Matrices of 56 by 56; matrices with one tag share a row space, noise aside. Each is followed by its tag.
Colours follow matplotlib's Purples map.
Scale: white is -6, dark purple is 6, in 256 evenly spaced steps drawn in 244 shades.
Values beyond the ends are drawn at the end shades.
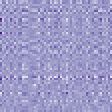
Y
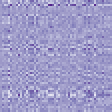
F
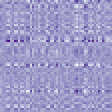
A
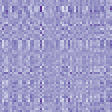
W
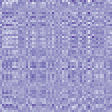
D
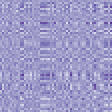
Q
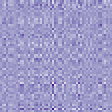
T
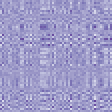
Q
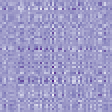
T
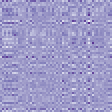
D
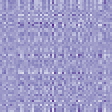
T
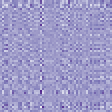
W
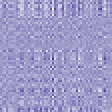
T
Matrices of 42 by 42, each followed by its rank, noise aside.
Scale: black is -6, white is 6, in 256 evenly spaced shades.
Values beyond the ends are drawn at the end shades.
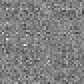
eight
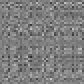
three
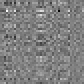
three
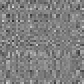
three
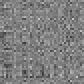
six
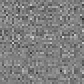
six
